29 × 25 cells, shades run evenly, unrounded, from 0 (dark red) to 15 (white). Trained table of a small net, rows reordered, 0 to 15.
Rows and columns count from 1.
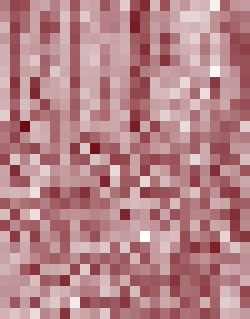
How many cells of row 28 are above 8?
12
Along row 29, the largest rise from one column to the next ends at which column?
8
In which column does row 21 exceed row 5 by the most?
15
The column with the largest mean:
1
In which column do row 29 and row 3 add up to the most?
4
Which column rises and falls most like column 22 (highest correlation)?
20
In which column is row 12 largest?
19
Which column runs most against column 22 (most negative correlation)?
17
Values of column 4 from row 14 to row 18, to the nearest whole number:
4 12 9 11 13
